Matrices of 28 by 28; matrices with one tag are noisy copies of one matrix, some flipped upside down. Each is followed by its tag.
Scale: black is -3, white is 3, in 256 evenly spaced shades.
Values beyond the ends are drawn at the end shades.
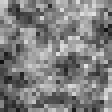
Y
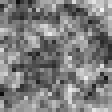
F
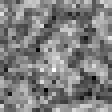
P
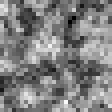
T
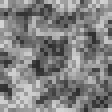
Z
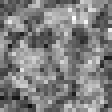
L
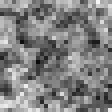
Z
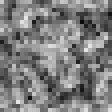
P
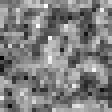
P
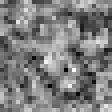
P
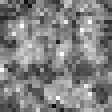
L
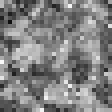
L
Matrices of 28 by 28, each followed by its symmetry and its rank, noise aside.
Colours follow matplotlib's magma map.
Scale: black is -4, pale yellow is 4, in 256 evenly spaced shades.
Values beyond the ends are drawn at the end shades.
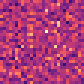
no symmetry, rank eight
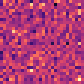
no symmetry, rank six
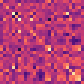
symmetric, rank four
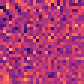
no symmetry, rank eight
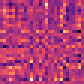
antisymmetric, rank four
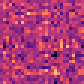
no symmetry, rank six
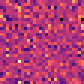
antisymmetric, rank eight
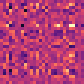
no symmetry, rank four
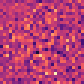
no symmetry, rank eight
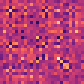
symmetric, rank four
